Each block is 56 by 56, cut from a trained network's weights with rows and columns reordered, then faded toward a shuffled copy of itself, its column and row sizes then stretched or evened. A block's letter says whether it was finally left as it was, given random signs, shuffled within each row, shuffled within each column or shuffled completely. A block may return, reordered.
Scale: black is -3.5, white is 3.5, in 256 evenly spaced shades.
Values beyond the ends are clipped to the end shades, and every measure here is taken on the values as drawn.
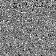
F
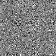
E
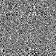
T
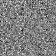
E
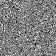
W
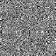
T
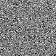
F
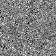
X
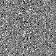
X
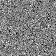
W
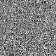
E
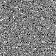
F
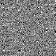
T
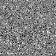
F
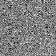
F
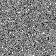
W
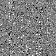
X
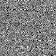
E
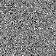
E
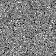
W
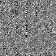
E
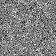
W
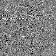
E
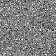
F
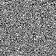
F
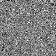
F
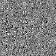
E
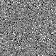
F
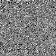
E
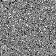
W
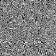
T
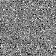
F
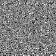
F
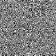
T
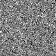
W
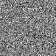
F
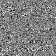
F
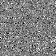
F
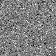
W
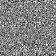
E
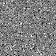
F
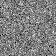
W
